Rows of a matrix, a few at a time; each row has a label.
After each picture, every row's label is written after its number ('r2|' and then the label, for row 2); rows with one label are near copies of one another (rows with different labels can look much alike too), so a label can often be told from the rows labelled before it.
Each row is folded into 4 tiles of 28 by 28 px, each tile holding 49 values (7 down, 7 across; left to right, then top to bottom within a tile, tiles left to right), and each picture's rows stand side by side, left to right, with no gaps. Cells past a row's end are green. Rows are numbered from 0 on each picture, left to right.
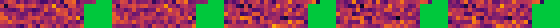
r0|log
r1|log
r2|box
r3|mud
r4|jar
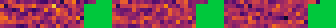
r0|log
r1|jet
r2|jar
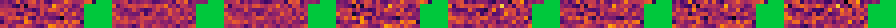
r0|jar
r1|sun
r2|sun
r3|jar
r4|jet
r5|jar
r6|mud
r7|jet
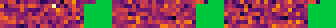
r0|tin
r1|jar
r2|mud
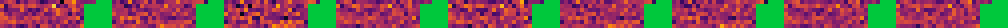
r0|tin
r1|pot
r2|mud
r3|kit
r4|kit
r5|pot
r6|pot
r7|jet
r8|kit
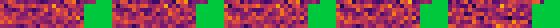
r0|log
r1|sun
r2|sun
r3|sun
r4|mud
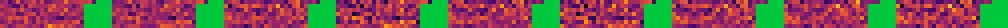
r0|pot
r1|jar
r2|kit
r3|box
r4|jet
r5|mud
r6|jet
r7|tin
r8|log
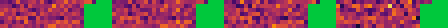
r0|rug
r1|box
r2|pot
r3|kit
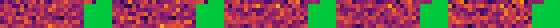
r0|mud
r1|pot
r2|sun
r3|tin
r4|sun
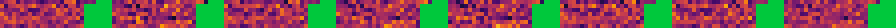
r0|sun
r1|jar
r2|jet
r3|rug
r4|pot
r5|sun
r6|sun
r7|mud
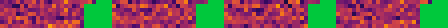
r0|box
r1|sun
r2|sun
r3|rug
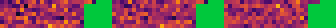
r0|mud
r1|pot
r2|tin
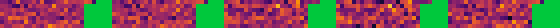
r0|pot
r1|rug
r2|jet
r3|tin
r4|jar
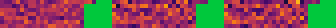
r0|rug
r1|sun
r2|sun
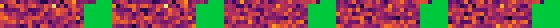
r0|tin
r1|kit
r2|pot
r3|mud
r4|mud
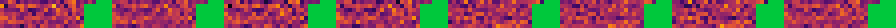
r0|kit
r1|jet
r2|sun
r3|jet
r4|pot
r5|box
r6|pot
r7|sun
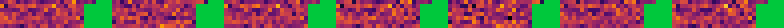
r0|kit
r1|pot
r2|kit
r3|sun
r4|mud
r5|sun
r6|tin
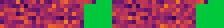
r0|mud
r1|jar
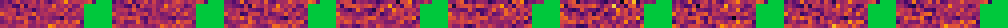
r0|rug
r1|mud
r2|jar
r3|jet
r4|sun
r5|jet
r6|mud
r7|box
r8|pot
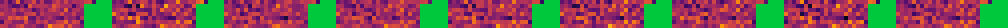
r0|pot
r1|jar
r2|mud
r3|box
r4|jar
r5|box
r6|rug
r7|jar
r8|box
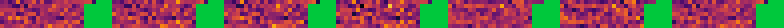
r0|pot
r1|box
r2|pot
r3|mud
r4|kit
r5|log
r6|rug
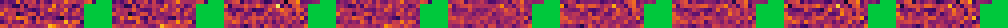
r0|box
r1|box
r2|tin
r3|box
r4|tin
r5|kit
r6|jet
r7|jet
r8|sun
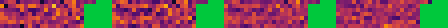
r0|kit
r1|jet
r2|jet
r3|pot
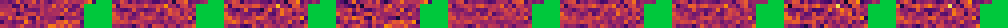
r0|rug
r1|log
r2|jet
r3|rug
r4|sun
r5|sun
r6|kit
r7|log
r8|kit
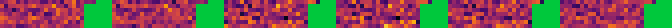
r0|jet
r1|log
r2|mud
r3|jar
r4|jar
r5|box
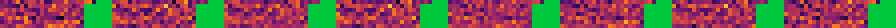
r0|jar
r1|jet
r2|jet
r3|jet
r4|box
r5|box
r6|kit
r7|rug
